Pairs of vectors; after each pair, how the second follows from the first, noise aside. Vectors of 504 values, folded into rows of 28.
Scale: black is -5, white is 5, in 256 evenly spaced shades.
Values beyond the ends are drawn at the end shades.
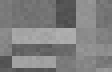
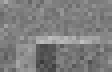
reversed, partly zeroed.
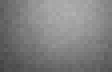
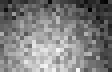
reversed, scaled up.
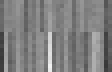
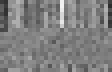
reversed, partly zeroed.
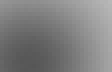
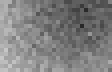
reversed.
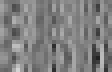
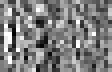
wrapped around, negated, scaled up.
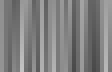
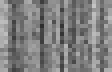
wrapped around, negated.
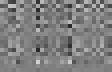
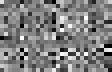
wrapped around, scaled up.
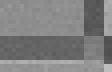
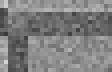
reversed.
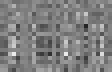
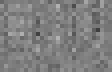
wrapped around, negated, shrunk.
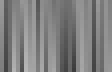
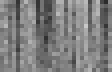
reversed.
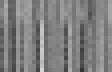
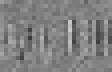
reversed, partly zeroed.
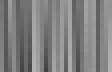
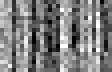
wrapped around, scaled up.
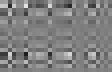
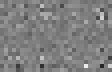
reversed, partly zeroed.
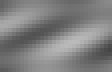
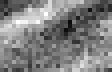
wrapped around, scaled up.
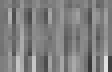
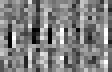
wrapped around, negated, scaled up.
